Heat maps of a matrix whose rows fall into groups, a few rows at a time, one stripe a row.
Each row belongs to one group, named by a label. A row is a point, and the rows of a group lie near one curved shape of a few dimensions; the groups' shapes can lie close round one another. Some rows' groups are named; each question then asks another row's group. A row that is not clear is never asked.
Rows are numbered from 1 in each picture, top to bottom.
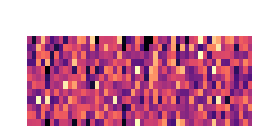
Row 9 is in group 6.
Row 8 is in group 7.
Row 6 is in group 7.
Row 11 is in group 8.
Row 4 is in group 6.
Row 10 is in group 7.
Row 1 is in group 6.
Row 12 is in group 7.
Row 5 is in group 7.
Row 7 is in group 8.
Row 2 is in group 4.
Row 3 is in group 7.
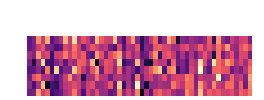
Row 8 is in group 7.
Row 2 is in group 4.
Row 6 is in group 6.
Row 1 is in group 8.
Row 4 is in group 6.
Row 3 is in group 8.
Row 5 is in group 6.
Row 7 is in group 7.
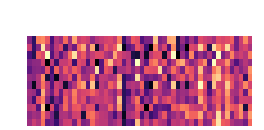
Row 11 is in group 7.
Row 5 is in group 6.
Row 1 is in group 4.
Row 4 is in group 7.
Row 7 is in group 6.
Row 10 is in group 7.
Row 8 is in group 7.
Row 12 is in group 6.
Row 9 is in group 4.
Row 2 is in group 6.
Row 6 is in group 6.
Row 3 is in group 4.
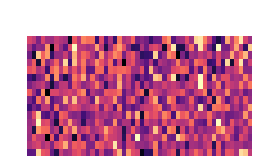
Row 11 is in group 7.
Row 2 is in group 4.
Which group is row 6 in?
6
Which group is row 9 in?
8
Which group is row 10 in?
6
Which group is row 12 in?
6
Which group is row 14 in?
7
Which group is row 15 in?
8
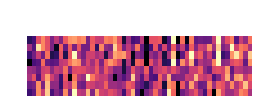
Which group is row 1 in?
4
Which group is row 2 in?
6
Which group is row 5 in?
7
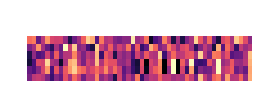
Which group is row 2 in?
8
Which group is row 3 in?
6
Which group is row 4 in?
4
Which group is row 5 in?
4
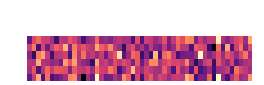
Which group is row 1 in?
6
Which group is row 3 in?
4
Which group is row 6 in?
6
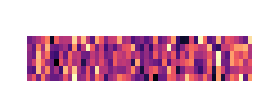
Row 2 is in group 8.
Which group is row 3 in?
6
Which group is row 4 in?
6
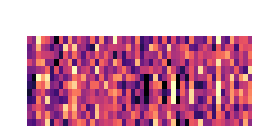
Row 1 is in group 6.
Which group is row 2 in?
8
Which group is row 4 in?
6
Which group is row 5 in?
4
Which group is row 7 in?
4
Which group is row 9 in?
4
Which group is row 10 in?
8
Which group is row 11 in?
8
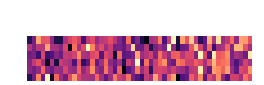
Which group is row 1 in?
4
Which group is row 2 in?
8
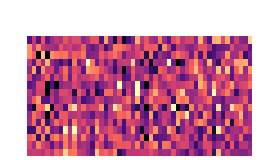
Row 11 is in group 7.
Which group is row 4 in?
8
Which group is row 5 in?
7
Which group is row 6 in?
7
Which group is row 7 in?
7
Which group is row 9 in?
7
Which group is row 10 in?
4
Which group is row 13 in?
8
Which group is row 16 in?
8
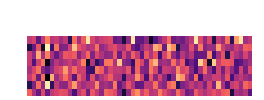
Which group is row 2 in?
6
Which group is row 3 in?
8
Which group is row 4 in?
7
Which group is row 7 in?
6
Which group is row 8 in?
7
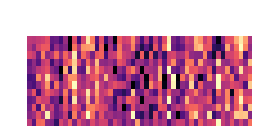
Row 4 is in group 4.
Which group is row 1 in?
8
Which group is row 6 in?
4
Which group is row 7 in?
4
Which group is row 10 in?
7
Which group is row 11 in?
8
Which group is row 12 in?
6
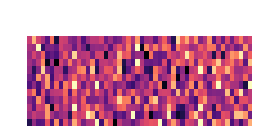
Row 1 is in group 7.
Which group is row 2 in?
7
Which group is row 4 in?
6
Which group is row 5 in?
6
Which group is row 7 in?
4
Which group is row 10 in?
4
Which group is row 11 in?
8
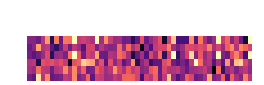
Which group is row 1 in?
4
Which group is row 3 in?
4
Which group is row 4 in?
8
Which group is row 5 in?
8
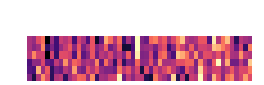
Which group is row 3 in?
7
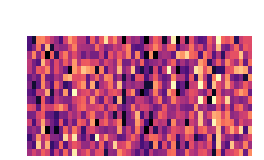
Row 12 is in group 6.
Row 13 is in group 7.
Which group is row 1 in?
4
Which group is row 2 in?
6
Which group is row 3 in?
7
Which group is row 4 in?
7
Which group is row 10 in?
8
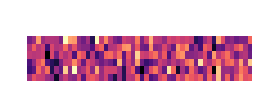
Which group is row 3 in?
7
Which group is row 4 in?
7
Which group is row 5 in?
8
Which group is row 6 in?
7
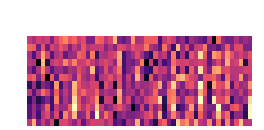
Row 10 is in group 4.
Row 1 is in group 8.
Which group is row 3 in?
6
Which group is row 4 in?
7
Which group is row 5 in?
6
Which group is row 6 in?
7
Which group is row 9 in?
6
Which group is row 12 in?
7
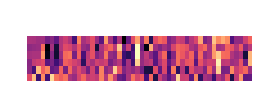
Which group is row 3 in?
6
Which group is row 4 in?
6
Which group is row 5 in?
6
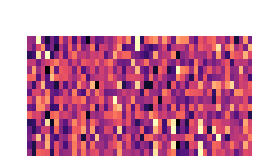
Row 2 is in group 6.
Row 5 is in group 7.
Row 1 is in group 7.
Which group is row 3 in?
6
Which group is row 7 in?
6
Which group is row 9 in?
8
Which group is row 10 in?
6
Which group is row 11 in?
7
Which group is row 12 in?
6
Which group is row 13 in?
6
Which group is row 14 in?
6
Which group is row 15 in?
6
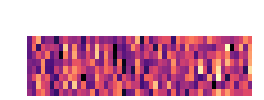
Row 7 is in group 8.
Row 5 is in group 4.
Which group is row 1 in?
7
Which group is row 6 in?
6
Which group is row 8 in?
6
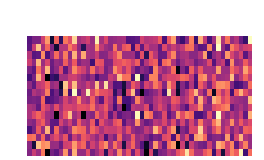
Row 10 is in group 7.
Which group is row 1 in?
4
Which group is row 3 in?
7
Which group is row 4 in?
8
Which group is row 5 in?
6
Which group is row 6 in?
7
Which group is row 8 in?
8
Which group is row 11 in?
6
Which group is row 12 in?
6
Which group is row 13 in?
6
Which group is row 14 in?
8
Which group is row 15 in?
4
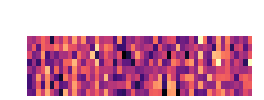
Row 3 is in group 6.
